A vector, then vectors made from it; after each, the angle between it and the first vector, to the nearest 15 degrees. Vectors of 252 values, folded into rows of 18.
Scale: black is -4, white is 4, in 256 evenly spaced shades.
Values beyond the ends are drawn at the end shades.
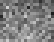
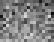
30 degrees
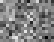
75 degrees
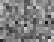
120 degrees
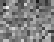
60 degrees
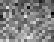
15 degrees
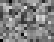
90 degrees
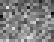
15 degrees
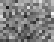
165 degrees
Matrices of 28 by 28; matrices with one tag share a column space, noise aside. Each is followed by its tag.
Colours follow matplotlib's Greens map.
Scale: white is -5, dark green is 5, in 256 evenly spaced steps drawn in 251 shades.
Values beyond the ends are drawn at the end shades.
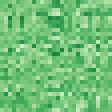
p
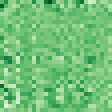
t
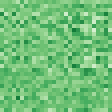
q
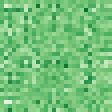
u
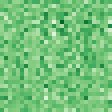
q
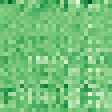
t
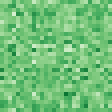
p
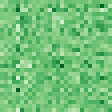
u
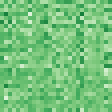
q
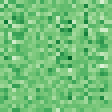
q
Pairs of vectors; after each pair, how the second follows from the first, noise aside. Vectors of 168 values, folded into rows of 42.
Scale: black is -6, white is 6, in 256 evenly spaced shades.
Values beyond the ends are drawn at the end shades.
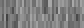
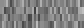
shuffled.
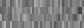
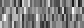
reversed, negated, scaled up.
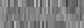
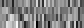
reversed, negated, scaled up.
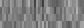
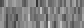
reversed, negated.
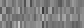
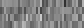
reversed, negated.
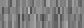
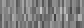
reversed, negated.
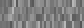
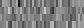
reversed, negated.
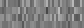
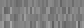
reversed, shrunk.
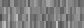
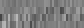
partly zeroed.
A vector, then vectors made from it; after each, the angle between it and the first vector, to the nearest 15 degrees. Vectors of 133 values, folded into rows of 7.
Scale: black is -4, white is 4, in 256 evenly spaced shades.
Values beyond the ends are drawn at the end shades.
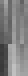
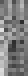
135 degrees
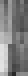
150 degrees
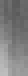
105 degrees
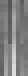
60 degrees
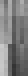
165 degrees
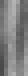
60 degrees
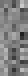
120 degrees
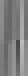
75 degrees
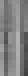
90 degrees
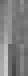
150 degrees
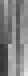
30 degrees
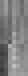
15 degrees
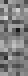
90 degrees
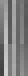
75 degrees
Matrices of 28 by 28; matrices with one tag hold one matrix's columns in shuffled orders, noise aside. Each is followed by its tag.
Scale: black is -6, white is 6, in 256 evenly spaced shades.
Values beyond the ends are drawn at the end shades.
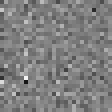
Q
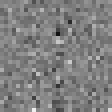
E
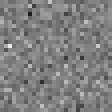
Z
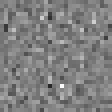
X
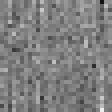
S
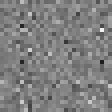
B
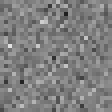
Z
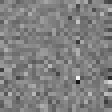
Q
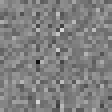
B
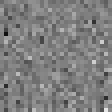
E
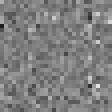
X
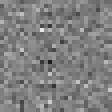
B
